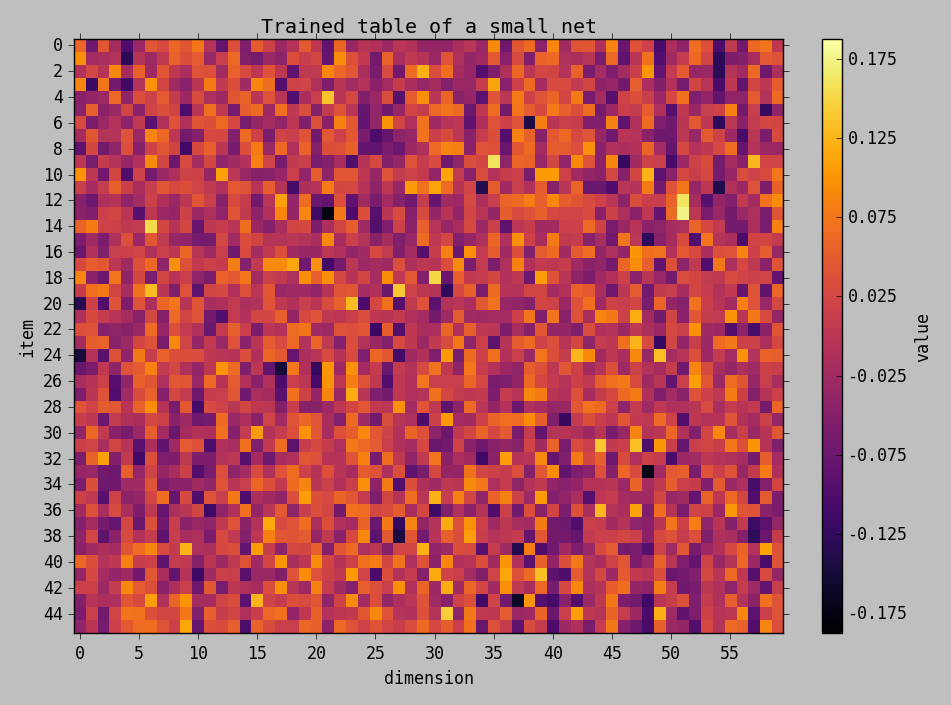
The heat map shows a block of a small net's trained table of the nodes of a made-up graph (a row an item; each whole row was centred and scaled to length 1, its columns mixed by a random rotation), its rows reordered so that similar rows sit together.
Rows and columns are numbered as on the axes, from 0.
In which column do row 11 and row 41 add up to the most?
30
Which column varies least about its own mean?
53
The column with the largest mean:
6
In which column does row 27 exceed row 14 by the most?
55
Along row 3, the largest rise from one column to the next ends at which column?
2
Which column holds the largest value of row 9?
35
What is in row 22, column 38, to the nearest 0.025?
-0.05
